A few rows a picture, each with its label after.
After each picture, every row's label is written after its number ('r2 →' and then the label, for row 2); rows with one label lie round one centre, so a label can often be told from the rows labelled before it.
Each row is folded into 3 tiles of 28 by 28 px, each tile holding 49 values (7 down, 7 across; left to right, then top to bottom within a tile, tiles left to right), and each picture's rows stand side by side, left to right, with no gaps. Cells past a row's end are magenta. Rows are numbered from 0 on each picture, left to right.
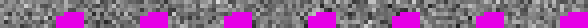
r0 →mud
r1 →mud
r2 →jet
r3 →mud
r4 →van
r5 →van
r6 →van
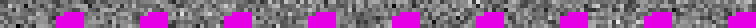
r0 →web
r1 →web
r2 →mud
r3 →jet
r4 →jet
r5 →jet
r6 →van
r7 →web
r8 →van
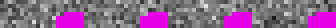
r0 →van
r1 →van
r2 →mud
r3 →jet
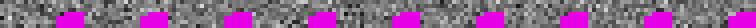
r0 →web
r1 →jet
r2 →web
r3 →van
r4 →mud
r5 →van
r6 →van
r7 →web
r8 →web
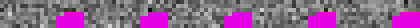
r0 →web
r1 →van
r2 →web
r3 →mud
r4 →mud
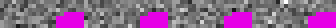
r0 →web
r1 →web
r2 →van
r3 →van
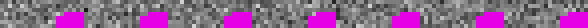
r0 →jet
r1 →van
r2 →web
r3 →mud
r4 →web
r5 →mud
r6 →mud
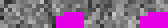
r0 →web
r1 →web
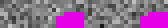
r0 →jet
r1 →web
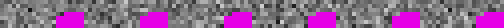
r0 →mud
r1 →jet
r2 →van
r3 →web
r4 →web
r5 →web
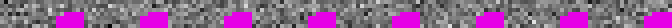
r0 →mud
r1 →mud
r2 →web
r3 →mud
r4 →jet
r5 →van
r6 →web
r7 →web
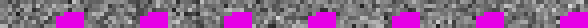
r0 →mud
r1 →web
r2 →jet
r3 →web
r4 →web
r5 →web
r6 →mud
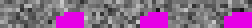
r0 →mud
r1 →mud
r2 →web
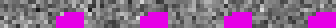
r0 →web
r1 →jet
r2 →jet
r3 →jet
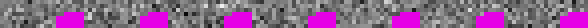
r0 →jet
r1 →mud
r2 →mud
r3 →mud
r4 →van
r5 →web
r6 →mud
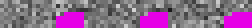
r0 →jet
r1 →web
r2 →van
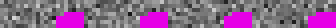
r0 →mud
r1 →van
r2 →mud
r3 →van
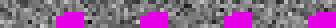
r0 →van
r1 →mud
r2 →mud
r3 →web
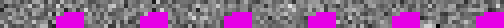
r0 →van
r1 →mud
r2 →mud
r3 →mud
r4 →jet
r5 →web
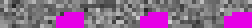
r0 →van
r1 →van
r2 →jet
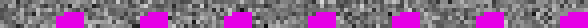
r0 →web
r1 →van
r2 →web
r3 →van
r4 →jet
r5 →jet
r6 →jet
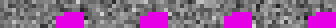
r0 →van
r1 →web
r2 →van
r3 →web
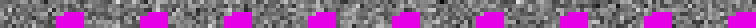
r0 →mud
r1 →van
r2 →jet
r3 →mud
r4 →web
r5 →van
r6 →jet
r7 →jet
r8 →mud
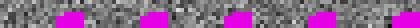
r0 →mud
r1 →jet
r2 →van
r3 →mud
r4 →mud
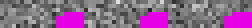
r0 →web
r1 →van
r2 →mud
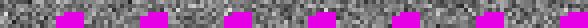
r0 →jet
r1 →web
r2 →jet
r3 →van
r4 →web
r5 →web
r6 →jet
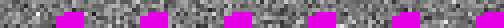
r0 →web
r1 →van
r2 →jet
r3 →jet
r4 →van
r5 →van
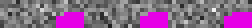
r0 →mud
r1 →mud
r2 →van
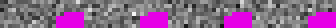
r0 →van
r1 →mud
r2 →web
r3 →web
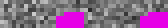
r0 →jet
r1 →mud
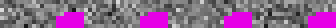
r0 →mud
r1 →jet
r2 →van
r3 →van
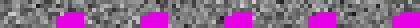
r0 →web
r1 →jet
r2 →web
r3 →jet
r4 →mud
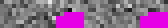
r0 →van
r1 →web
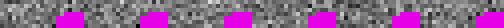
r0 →mud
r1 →mud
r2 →jet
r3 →web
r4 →mud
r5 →mud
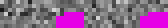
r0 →jet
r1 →jet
